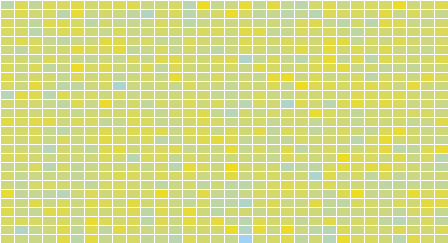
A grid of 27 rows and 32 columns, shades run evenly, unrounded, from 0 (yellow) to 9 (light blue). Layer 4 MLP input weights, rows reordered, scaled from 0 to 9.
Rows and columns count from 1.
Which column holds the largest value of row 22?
5
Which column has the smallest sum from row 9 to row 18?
28
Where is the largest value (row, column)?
27, 18
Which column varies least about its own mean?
31
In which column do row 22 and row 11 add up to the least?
26
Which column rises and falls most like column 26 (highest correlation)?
12
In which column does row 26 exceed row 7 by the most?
24
